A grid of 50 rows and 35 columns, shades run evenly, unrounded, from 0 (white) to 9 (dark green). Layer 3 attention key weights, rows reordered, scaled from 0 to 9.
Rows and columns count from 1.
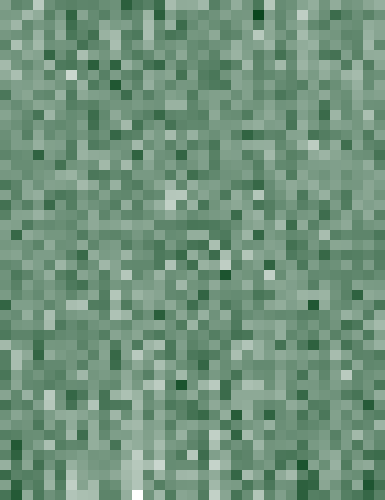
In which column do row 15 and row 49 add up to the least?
13
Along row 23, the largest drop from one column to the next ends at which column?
28
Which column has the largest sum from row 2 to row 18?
9
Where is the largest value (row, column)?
2, 24
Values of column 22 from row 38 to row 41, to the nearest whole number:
7 5 4 4
